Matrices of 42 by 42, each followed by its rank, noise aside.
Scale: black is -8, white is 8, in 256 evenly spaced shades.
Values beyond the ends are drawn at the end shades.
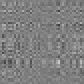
two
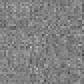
five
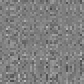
four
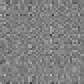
six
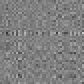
three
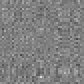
three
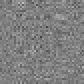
six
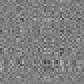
four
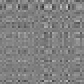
two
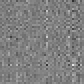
three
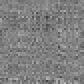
five
